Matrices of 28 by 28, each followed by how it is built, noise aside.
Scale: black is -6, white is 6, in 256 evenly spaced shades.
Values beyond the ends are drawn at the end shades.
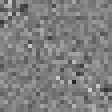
block diagonal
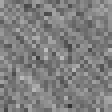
Toeplitz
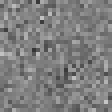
block diagonal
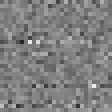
uneven rows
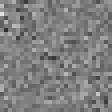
block diagonal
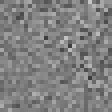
upper triangular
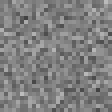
noise
